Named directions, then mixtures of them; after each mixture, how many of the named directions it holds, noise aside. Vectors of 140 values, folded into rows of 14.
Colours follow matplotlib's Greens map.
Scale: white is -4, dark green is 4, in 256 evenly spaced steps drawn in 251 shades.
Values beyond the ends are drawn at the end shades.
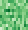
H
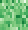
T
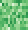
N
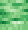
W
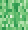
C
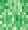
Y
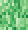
three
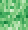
three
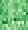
four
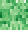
three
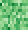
one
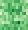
three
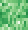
three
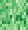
four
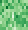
three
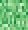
four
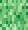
four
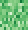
four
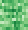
three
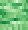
one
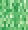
one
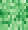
three
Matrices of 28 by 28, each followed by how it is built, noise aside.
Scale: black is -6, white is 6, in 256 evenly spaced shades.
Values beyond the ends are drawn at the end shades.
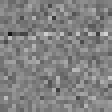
uneven rows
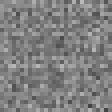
blocks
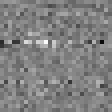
uneven rows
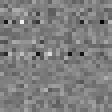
uneven rows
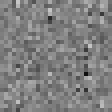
uneven columns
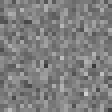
repeating rows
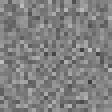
blocks
